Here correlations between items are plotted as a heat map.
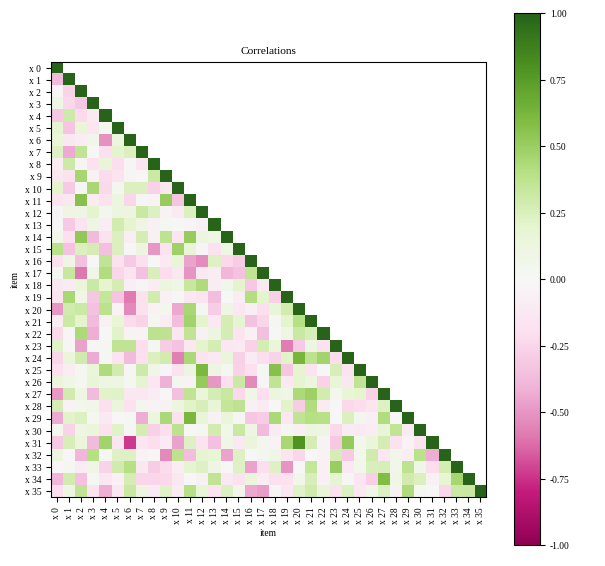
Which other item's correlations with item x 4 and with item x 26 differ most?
x 16
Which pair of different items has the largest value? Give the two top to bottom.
x 20, x 31
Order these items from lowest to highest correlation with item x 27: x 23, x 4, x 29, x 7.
x 7, x 23, x 4, x 29
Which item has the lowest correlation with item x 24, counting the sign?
x 10
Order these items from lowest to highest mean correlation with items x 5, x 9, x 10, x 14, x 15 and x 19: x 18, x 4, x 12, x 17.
x 17, x 4, x 12, x 18
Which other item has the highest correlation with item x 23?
x 33
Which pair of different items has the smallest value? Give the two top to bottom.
x 6, x 31
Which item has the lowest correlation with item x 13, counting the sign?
x 26
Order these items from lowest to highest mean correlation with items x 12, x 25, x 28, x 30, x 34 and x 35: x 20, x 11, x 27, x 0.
x 0, x 20, x 11, x 27
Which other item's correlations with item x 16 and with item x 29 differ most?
x 11
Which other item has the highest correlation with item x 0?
x 15
